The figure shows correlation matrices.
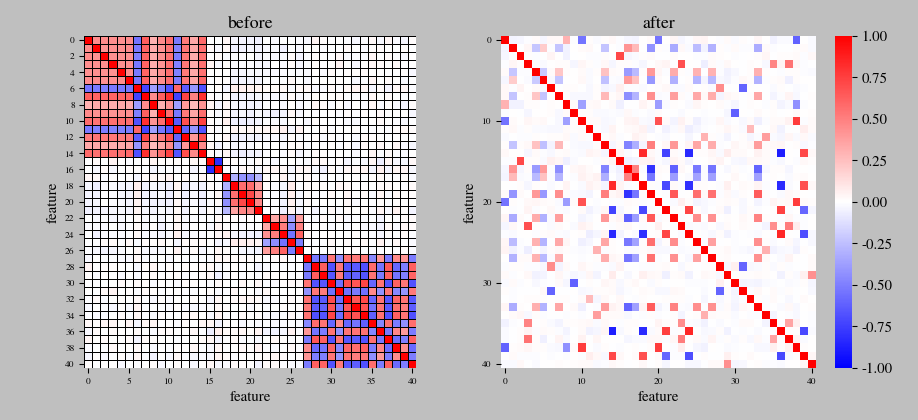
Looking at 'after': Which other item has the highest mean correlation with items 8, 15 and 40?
2
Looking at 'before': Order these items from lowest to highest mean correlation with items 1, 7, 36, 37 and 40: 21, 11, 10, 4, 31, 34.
11, 34, 21, 31, 4, 10
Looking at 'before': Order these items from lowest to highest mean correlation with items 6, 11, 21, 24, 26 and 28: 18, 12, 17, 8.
12, 8, 17, 18
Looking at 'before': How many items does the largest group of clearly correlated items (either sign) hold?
15
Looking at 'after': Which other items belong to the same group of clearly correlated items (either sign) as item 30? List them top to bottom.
9
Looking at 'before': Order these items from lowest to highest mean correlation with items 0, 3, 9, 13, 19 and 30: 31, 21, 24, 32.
31, 24, 21, 32
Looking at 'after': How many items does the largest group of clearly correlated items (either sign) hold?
12
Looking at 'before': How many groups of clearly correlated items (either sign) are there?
5
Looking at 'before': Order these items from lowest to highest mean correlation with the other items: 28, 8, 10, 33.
28, 33, 8, 10
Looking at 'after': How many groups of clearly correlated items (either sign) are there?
10
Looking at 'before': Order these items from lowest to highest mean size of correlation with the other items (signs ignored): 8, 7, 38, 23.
23, 8, 38, 7
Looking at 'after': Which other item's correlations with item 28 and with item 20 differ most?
38
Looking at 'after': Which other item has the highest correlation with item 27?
19
